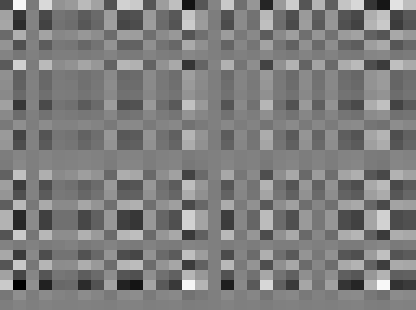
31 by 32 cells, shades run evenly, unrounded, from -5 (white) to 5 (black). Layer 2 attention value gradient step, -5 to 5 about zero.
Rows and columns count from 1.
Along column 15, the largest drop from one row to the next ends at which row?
2
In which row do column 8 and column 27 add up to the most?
29
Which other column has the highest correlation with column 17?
25
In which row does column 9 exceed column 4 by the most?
1
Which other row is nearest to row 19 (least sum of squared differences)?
11
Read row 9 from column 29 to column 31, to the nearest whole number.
-1 -1 1
